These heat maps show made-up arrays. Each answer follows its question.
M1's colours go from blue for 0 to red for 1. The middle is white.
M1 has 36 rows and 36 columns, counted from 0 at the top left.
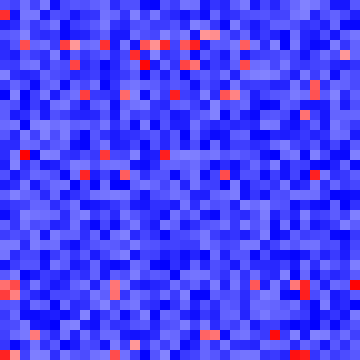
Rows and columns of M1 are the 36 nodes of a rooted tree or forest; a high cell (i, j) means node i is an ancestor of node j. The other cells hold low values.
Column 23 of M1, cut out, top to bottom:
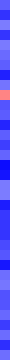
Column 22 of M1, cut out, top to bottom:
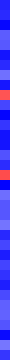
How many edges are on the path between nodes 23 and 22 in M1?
3
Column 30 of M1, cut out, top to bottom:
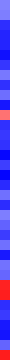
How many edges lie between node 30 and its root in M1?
4
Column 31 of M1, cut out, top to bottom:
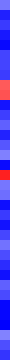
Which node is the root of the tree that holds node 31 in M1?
9
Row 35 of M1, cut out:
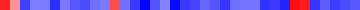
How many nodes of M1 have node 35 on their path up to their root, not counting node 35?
5
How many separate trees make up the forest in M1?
7
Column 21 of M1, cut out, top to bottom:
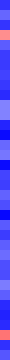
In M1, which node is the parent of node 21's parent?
33
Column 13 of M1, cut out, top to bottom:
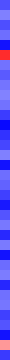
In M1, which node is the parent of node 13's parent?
5
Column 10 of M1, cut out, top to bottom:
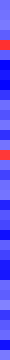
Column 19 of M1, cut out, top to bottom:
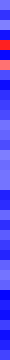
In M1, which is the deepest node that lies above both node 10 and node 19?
4
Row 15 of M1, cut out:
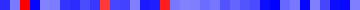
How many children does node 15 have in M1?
3
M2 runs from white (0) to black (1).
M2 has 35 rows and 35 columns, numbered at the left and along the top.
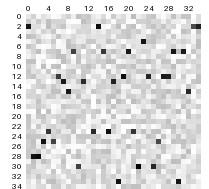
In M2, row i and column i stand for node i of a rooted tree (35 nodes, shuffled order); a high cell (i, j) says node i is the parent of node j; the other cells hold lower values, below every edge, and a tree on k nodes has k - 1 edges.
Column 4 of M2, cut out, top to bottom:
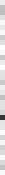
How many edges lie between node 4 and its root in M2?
8
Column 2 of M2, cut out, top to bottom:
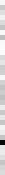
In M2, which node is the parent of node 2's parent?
12
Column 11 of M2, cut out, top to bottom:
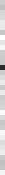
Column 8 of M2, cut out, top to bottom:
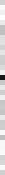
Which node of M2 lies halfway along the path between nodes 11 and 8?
7
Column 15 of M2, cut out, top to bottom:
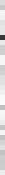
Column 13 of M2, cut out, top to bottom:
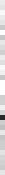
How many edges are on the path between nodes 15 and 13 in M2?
2
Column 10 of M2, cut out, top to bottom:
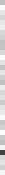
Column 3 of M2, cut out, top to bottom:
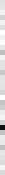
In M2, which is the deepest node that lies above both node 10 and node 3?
30
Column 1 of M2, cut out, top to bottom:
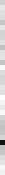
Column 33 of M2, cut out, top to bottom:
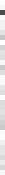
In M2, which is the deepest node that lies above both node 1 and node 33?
28
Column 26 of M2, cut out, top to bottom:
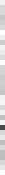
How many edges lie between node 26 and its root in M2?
6
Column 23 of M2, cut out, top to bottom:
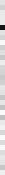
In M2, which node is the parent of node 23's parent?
25
